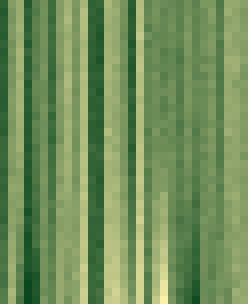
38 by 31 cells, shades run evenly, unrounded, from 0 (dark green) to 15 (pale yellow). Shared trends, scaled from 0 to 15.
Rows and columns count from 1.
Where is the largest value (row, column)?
38, 21
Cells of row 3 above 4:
25
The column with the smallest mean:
4
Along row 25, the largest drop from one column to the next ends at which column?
12
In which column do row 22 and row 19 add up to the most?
18
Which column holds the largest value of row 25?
11
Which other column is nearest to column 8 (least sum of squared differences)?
31
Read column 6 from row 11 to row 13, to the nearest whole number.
6 6 6
